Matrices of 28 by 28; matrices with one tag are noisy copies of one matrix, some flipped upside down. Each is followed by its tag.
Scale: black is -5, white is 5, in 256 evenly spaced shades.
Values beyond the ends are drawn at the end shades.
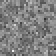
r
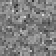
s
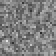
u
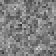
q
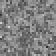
r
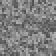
s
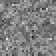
s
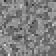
q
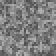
q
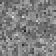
s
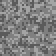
s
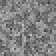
q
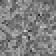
q
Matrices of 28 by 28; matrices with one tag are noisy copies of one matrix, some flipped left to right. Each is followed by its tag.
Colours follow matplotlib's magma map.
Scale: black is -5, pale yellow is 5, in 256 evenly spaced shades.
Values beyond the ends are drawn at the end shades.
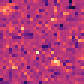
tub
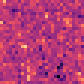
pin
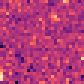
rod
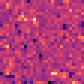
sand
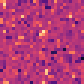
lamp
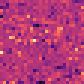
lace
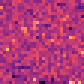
lace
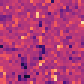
pin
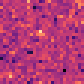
lamp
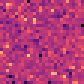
sand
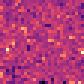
lace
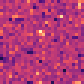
lamp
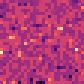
lace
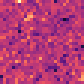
rod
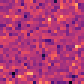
sand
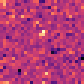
lamp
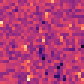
pin
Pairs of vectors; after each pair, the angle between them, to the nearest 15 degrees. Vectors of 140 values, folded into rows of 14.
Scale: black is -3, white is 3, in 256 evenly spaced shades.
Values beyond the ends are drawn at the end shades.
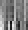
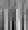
120 degrees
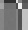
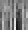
75 degrees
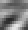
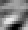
165 degrees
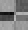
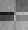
15 degrees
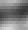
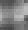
150 degrees
